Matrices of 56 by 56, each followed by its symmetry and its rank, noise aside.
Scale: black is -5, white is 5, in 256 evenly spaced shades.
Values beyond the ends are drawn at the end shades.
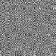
no symmetry, rank six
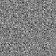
antisymmetric, rank eight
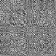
symmetric, rank eight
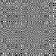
no symmetry, rank four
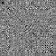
symmetric, rank eight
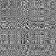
no symmetry, rank four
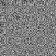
symmetric, rank eight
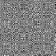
antisymmetric, rank eight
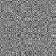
no symmetry, rank six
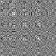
symmetric, rank four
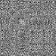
symmetric, rank eight
